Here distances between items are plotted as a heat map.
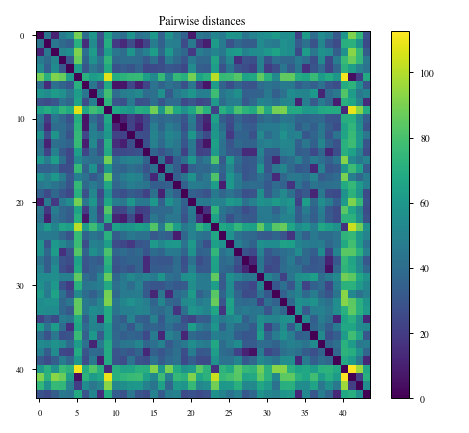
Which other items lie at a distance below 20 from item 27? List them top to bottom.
14, 28, 38
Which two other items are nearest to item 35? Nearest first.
4, 30
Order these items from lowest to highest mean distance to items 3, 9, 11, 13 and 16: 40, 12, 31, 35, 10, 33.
10, 12, 35, 33, 31, 40
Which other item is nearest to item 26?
3
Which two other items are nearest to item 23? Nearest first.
40, 9
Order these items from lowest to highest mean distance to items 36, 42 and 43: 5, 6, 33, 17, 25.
6, 17, 25, 5, 33
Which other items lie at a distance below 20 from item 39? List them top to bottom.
8, 34, 43
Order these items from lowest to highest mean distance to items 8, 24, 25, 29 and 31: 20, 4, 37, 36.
4, 37, 36, 20
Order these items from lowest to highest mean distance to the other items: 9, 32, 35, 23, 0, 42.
35, 0, 32, 42, 23, 9
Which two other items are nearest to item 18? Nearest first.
24, 33
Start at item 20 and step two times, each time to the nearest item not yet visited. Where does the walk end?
2
